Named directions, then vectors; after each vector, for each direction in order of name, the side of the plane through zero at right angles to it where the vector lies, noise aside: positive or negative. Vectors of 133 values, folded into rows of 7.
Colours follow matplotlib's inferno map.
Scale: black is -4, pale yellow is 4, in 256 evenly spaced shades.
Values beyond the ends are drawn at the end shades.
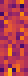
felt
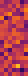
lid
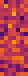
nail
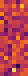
negative, negative, positive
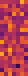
positive, negative, positive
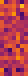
negative, positive, positive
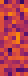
negative, positive, positive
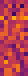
positive, positive, negative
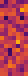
negative, positive, positive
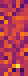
positive, positive, negative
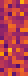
positive, negative, positive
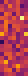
positive, positive, negative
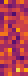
positive, negative, negative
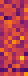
positive, positive, positive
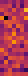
positive, positive, positive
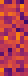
negative, positive, positive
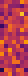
positive, negative, positive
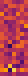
negative, negative, negative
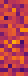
positive, positive, positive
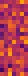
positive, negative, positive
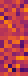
positive, positive, positive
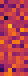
positive, positive, positive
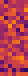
positive, positive, positive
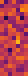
negative, positive, positive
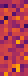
positive, positive, negative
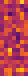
positive, negative, negative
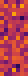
negative, negative, positive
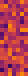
positive, negative, positive
